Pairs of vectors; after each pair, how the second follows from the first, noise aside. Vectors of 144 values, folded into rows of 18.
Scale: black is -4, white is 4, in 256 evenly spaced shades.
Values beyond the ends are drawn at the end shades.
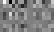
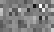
wrapped around, negated.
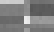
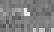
reversed, partly zeroed.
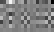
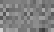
reversed, negated, shrunk.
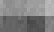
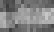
wrapped around, negated.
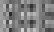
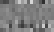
reversed, partly zeroed.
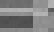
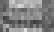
wrapped around, negated.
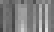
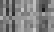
wrapped around, negated.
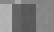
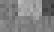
reversed, negated, partly zeroed.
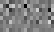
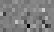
reversed, partly zeroed.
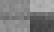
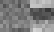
wrapped around, negated.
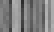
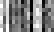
reversed, scaled up.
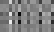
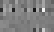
reversed, partly zeroed.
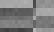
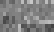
reversed, negated, partly zeroed.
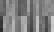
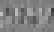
reversed, partly zeroed.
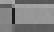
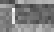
negated.
